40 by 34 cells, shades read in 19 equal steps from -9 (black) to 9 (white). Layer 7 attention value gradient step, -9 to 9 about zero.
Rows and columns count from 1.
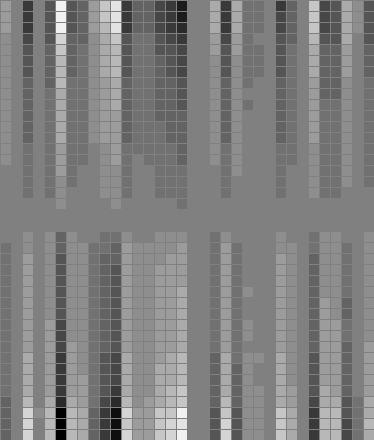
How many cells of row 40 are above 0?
18
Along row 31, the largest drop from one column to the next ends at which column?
6
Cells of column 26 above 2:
8
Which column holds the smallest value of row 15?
17
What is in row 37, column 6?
-6
